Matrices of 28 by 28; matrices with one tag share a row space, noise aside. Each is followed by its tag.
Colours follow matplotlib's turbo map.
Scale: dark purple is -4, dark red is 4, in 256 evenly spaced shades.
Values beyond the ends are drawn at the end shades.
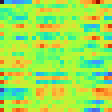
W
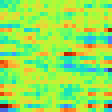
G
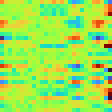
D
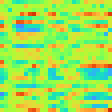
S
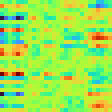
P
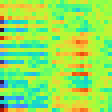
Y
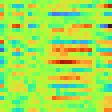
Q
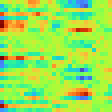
Y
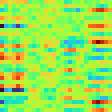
P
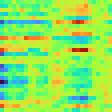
Y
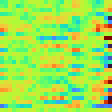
D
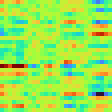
P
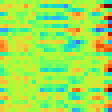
D
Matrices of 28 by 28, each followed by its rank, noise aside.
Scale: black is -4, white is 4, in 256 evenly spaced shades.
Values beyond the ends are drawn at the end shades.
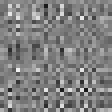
two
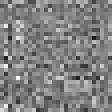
four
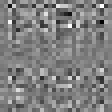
three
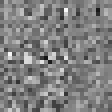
six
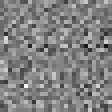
six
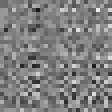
three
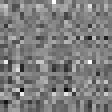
three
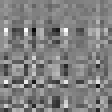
two
